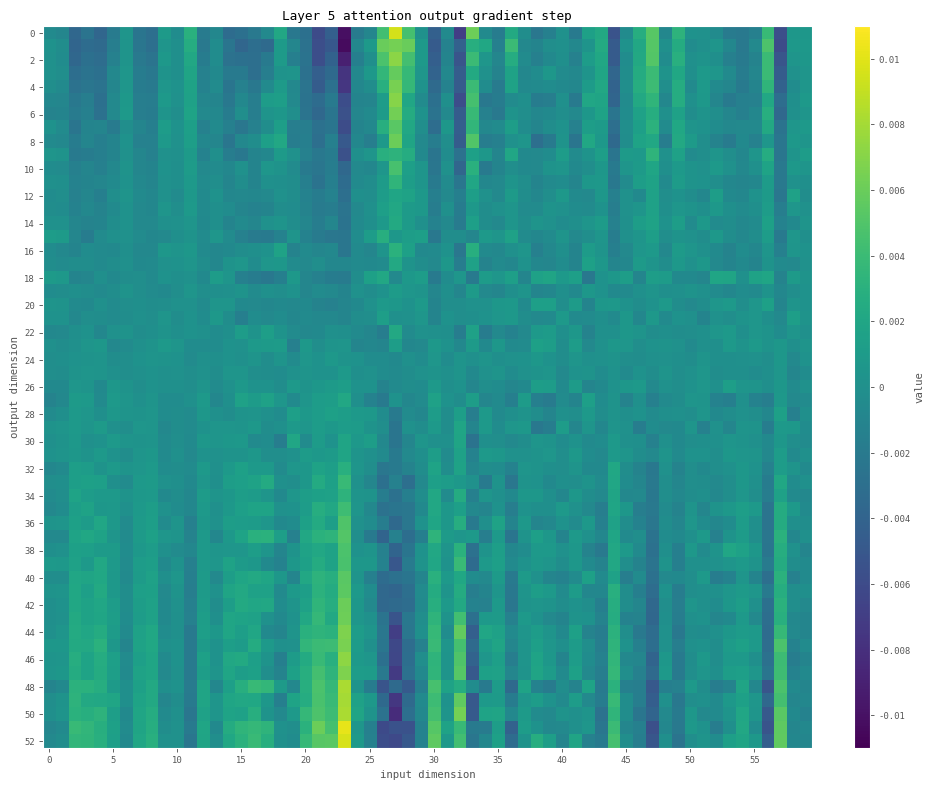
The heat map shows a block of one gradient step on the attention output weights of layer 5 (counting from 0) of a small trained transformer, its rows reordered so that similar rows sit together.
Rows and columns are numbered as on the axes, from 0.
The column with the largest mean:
23
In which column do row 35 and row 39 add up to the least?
27
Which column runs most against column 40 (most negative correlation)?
51
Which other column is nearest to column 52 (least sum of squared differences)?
45
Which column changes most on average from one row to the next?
33
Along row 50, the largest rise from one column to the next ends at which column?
57
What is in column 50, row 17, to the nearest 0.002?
0
